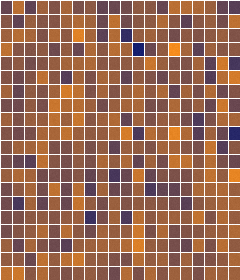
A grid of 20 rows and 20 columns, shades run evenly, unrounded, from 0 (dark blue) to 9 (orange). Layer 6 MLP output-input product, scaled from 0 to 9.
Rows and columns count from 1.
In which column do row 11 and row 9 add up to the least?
17
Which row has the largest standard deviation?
10
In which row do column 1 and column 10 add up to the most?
4
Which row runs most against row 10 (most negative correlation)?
13
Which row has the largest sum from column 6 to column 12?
7
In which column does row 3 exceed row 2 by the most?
2
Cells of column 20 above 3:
17
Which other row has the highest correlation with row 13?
14
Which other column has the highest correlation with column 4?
16
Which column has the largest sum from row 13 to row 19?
12
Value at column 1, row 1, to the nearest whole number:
3
